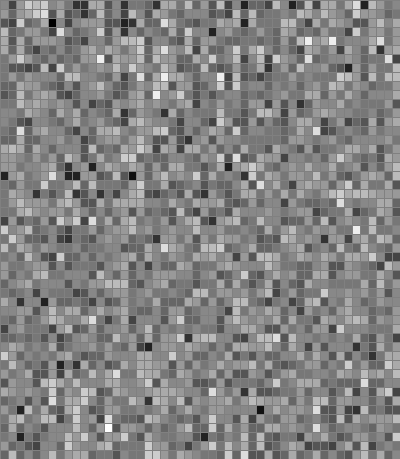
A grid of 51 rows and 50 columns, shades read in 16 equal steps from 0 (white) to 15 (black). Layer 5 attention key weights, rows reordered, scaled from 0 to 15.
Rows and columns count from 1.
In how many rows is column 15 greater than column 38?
17
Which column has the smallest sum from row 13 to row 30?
28
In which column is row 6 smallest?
21
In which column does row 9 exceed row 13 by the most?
33
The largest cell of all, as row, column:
3, 7
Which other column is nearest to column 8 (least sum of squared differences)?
41
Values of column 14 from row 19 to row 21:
5 9 8
